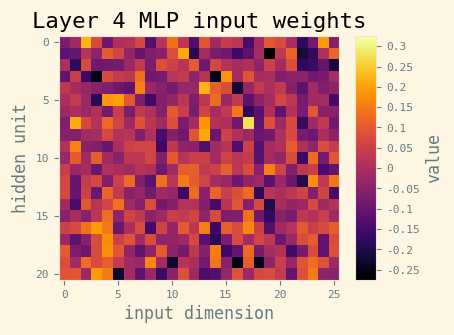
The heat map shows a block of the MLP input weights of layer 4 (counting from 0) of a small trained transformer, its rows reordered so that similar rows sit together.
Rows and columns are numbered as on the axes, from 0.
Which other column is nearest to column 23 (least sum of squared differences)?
0
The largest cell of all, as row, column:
7, 17
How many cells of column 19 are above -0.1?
16
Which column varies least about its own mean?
20
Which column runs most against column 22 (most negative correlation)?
10
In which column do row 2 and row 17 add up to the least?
1
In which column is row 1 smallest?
19
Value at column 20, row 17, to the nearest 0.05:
-0.1
